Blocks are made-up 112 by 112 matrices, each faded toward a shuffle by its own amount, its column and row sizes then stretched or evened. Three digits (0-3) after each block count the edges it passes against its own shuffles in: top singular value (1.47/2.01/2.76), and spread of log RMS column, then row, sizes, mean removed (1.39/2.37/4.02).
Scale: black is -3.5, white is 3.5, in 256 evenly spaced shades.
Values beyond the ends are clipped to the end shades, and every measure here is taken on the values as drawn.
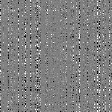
2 3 1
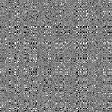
3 2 2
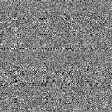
2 1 2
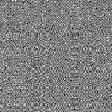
3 0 0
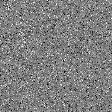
0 1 0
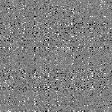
2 2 2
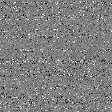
0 0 2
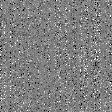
0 2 0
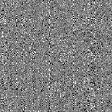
2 2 1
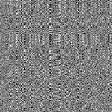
3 2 1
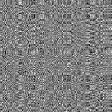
3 2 0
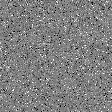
1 0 0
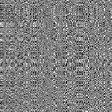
3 2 0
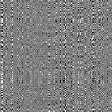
3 3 1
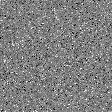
0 0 0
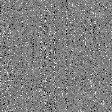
1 2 0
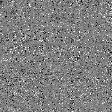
1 1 1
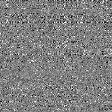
2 1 2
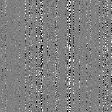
2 3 0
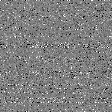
0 0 2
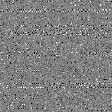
2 0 2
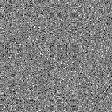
2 0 0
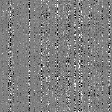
2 3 1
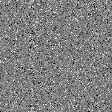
0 1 0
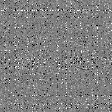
0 2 2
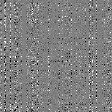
1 3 2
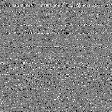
2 0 2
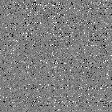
1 1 2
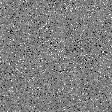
0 0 1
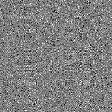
2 1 0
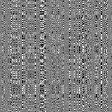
3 3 0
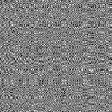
3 0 2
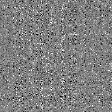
1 2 1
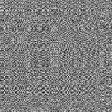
3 1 2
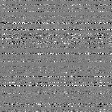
2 1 3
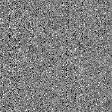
0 2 0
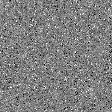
0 1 0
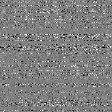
1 1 3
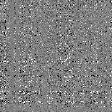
0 2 2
